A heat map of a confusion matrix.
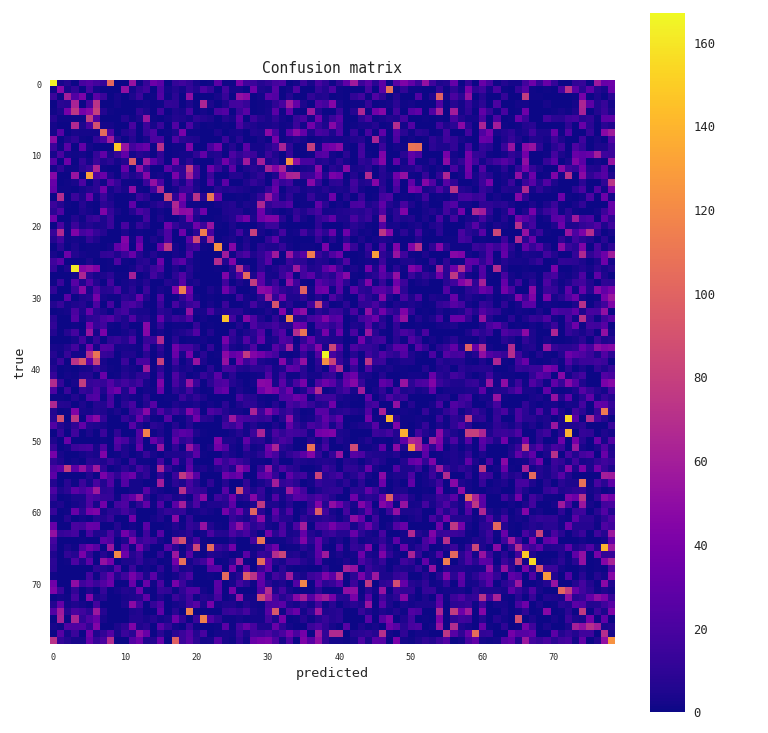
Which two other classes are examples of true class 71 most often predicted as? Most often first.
72, 30
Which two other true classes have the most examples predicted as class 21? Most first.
75, 3
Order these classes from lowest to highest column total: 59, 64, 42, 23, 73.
64, 23, 59, 42, 73
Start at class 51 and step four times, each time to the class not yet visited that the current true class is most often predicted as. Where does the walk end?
68
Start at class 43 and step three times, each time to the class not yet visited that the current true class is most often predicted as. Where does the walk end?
47
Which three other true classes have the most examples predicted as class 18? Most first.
29, 67, 64
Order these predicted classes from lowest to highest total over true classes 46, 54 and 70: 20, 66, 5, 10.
10, 20, 5, 66
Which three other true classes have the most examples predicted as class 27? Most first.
69, 38, 11
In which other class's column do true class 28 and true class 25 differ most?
23
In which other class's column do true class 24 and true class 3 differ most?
45
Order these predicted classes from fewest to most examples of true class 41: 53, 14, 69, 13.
14, 13, 69, 53
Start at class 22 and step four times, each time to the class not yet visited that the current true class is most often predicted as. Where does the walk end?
59
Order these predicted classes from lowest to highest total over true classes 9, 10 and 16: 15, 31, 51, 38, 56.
56, 31, 38, 15, 51
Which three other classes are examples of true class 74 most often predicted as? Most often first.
19, 31, 56
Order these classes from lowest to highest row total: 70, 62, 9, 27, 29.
27, 62, 70, 29, 9
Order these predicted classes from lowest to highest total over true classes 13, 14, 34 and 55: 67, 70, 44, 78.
70, 44, 78, 67
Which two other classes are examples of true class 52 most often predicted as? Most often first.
70, 40
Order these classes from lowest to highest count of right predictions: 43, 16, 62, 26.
43, 26, 16, 62
